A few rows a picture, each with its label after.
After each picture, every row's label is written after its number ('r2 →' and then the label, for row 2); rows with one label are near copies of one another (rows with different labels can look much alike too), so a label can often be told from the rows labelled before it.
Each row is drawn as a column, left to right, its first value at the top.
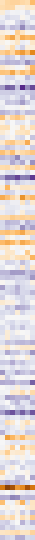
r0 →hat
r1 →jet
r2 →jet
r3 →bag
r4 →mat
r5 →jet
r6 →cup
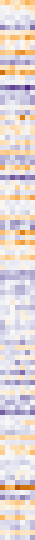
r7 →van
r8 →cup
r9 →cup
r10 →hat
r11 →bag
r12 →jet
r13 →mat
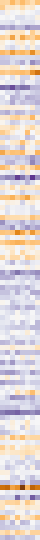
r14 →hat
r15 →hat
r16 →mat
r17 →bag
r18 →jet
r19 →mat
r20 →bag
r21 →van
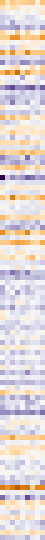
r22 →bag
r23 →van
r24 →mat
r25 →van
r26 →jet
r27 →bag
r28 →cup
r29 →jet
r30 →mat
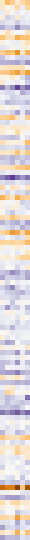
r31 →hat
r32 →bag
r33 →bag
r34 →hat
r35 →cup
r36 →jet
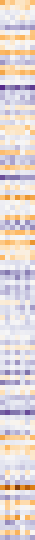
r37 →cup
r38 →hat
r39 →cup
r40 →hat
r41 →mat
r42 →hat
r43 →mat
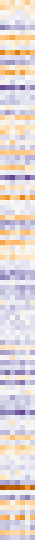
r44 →hat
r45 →hat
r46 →jet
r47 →hat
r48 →hat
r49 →bag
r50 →hat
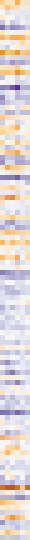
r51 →mat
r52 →hat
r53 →hat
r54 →cup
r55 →van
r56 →jet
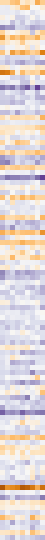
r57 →van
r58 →van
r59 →mat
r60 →jet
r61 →jet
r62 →jet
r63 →hat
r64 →cup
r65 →bag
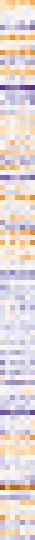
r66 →hat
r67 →cup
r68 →jet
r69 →hat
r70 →mat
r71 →cup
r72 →mat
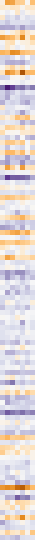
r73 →mat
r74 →cup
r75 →cup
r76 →bag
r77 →van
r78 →bag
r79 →cup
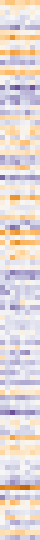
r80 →bag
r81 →van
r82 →mat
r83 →mat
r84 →jet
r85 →jet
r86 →mat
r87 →mat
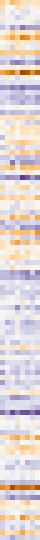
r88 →hat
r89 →van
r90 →van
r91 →jet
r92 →van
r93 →van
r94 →van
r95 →van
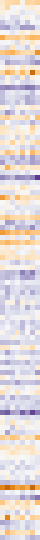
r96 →mat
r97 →hat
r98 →jet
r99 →mat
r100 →van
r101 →mat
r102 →van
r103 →bag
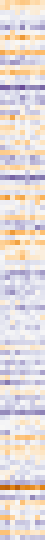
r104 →hat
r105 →hat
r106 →bag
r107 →jet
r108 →mat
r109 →jet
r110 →bag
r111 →mat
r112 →mat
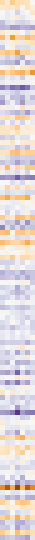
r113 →mat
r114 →hat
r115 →cup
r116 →hat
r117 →mat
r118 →hat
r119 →van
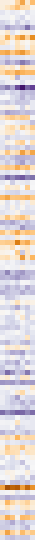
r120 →hat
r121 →hat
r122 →hat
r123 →jet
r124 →cup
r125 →hat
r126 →cup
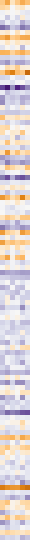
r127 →mat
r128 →cup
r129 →van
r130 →cup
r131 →mat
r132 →van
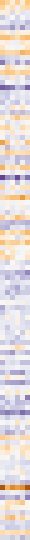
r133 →jet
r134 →cup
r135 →hat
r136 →bag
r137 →hat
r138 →jet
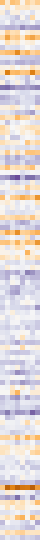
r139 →mat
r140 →van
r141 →bag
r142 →bag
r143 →hat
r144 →jet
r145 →van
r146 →mat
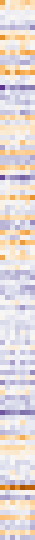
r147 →cup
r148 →van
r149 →hat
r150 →van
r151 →jet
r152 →bag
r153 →hat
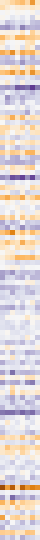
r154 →hat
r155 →mat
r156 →bag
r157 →cup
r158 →mat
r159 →cup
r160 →cup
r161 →mat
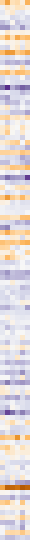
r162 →mat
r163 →mat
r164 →jet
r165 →jet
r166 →hat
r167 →jet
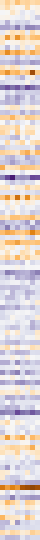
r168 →hat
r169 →mat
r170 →bag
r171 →mat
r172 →jet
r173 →hat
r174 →van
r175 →jet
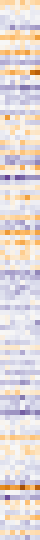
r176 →jet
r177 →bag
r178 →van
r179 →bag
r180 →jet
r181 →mat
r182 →van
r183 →van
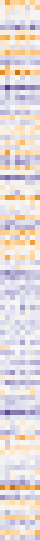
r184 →van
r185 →cup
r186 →hat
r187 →van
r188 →mat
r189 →van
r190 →mat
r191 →hat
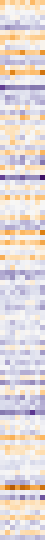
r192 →cup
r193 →mat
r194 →van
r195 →mat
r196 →bag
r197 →hat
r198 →cup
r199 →mat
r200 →bag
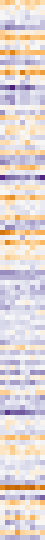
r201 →bag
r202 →mat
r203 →mat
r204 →hat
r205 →van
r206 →jet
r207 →hat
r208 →bag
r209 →bag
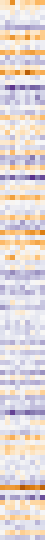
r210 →bag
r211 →mat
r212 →cup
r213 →van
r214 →hat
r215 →van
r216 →bag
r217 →mat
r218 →bag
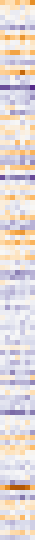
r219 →cup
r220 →mat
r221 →hat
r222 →jet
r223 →van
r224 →jet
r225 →cup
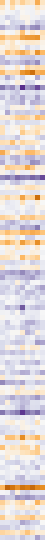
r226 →cup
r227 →jet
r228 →jet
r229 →bag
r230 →mat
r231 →van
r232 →van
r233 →mat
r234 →bag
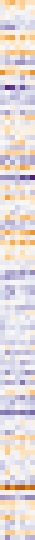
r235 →van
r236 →hat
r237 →cup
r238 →jet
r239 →jet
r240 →bag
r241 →bag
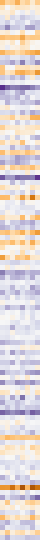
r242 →cup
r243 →mat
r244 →jet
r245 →cup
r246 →jet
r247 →cup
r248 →hat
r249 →bag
